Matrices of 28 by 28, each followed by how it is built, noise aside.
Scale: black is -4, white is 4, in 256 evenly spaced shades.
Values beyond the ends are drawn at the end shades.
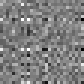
low rank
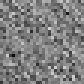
Toeplitz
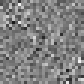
block diagonal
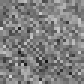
Toeplitz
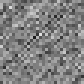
Hankel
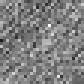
Hankel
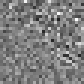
upper triangular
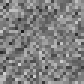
Hankel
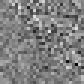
upper triangular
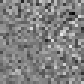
upper triangular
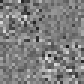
block diagonal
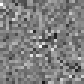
block diagonal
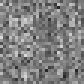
blocks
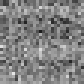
blocks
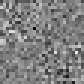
block diagonal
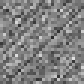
Hankel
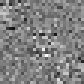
block diagonal
